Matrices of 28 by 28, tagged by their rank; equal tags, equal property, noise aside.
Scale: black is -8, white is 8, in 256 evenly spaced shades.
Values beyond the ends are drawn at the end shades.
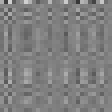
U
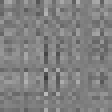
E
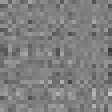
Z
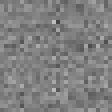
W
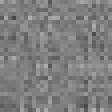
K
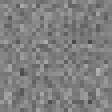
K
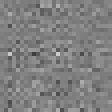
K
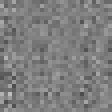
K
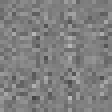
K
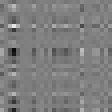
U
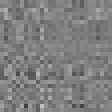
K
